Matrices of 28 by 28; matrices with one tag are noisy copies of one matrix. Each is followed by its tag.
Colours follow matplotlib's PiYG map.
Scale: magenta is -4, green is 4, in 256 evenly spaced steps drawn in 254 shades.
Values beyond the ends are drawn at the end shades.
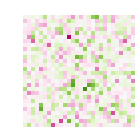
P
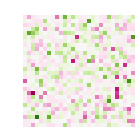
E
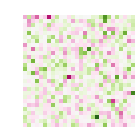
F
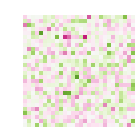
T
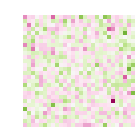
F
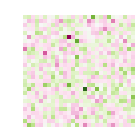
P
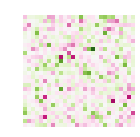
F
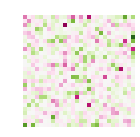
T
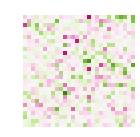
T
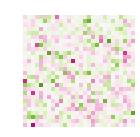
E
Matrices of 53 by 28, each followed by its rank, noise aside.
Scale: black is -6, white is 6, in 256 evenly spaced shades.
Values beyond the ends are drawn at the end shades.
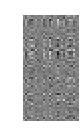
two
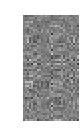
four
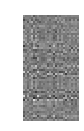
four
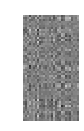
three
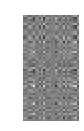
two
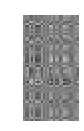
two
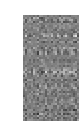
three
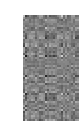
two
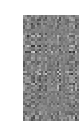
three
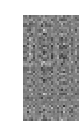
four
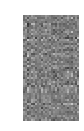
three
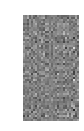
five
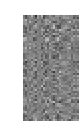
four
